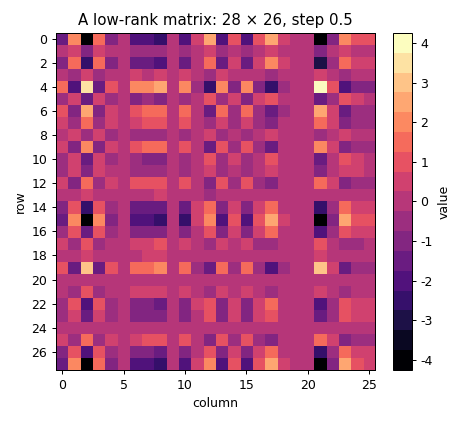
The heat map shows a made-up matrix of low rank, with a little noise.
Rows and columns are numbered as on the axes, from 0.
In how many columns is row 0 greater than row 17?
11
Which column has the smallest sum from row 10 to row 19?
21
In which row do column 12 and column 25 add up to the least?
4
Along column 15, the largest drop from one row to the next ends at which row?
5
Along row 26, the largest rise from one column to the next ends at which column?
3
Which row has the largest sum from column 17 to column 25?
15
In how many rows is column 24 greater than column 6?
14
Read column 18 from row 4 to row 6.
-0.5 0 -0.5
